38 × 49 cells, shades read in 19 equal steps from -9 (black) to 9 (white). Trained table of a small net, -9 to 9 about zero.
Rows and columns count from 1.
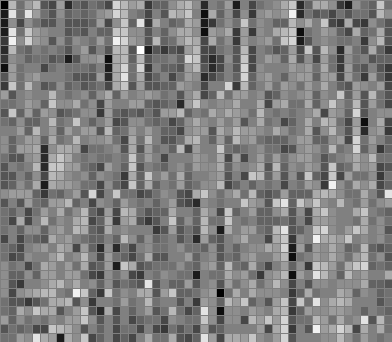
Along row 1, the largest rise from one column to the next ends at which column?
2
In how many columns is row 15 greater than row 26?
24
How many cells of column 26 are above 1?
11
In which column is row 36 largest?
46
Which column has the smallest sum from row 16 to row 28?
6
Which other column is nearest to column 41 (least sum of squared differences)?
29
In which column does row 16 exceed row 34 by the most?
25
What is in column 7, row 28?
0
